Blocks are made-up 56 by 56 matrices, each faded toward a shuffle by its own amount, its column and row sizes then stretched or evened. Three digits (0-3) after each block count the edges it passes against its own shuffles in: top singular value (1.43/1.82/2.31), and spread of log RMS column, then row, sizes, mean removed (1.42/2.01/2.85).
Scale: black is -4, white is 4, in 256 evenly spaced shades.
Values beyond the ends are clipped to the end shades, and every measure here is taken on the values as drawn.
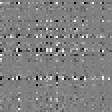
3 2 3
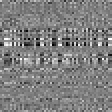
3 0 3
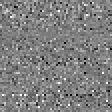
0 0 2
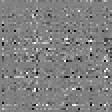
1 2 3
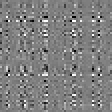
3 3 3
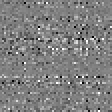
1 1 3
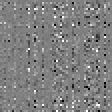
0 3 2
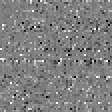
1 0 2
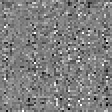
1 2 1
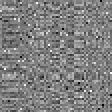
3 0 0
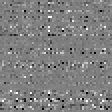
0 1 3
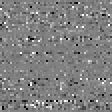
0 0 3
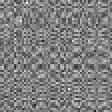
3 2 1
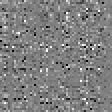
2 2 1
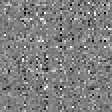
0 2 2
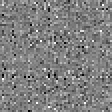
0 2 1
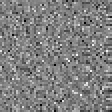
2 0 0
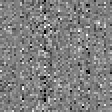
0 3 0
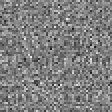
2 1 0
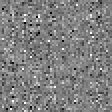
0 2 0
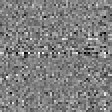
2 1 2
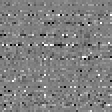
1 0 3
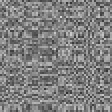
3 1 0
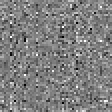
1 2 1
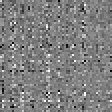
0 3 2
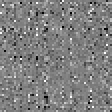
1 2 1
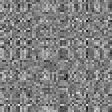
3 2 2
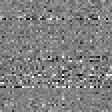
1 1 3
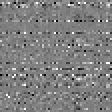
2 1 3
